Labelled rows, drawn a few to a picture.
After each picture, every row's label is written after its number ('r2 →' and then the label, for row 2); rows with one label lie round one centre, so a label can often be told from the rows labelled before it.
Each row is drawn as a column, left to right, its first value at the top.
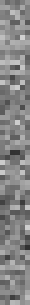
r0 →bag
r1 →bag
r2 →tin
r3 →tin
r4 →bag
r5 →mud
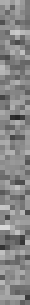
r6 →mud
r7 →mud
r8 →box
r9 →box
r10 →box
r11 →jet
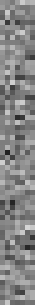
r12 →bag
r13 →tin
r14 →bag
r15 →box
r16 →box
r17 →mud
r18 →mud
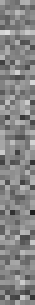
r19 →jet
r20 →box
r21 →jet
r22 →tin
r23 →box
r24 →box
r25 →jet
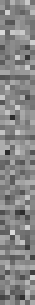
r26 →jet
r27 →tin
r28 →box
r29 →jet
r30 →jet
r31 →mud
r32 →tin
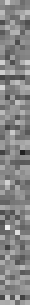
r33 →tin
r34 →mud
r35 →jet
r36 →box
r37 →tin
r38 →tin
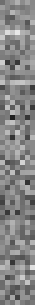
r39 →bag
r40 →jet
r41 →box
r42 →jet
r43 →bag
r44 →box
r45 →bag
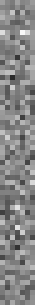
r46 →jet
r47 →bag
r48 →tin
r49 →mud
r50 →box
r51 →jet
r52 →bag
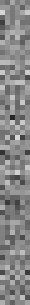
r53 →tin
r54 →bag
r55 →box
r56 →bag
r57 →box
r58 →tin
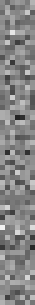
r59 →mud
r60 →tin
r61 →jet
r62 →box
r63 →box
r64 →tin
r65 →mud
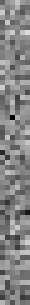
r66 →tin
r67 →bag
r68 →box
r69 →mud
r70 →jet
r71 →jet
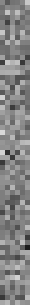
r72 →jet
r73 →tin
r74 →bag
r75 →tin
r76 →jet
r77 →mud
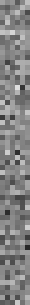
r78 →box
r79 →jet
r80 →box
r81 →tin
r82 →bag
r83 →mud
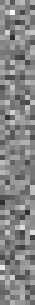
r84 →bag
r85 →box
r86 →tin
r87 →mud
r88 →mud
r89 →jet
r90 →box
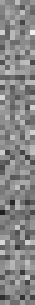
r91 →jet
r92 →tin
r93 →bag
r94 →mud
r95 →tin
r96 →bag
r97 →jet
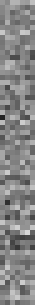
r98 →box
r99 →bag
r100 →mud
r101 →mud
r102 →box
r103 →box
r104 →mud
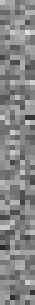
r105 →mud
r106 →mud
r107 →jet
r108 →jet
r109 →bag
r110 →box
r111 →box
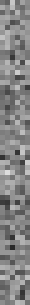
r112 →bag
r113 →bag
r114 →mud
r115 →tin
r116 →jet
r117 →bag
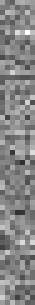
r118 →mud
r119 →box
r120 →tin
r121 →jet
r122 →jet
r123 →box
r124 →jet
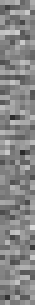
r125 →jet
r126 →jet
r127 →box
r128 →box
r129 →tin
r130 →tin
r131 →mud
